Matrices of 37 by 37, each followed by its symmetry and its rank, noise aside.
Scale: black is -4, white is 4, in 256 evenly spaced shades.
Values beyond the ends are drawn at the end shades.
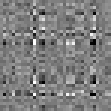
no symmetry, rank two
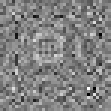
symmetric, rank four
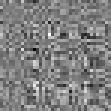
antisymmetric, rank four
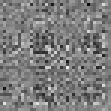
symmetric, rank three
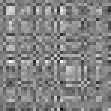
symmetric, rank two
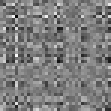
no symmetry, rank three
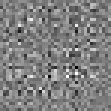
antisymmetric, rank four
